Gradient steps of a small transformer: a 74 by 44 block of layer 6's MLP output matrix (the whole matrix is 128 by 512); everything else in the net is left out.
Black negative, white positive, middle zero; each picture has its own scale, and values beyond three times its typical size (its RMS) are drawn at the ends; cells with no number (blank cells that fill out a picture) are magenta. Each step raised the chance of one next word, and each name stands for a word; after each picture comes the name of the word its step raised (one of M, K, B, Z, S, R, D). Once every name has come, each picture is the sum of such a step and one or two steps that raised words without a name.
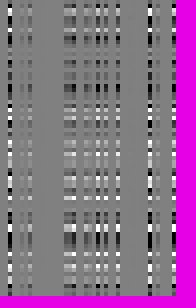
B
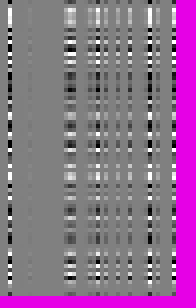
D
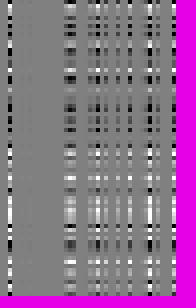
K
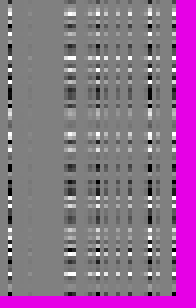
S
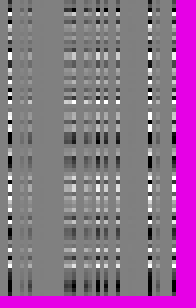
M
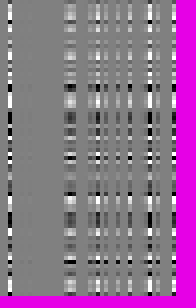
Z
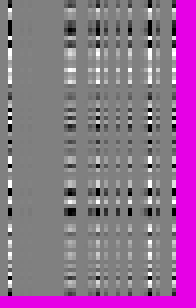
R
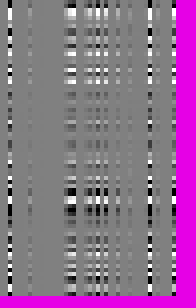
R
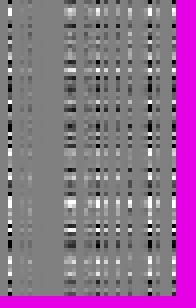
K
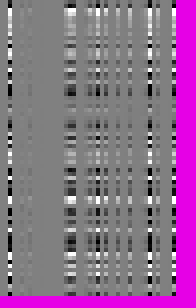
B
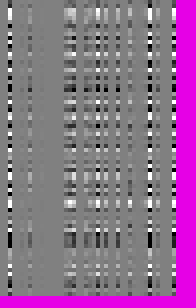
D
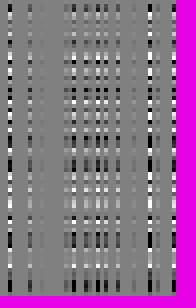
M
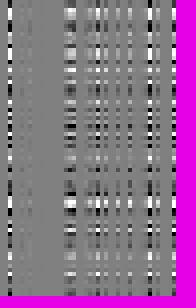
R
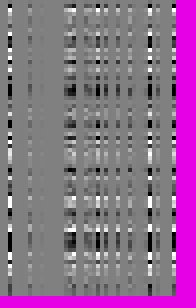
B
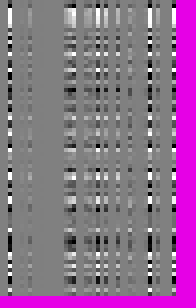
D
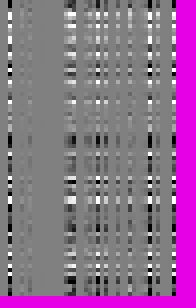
M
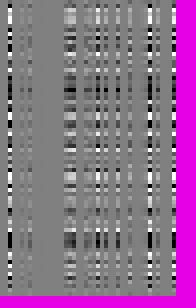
D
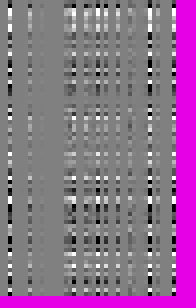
B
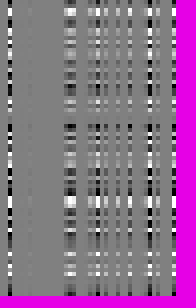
B
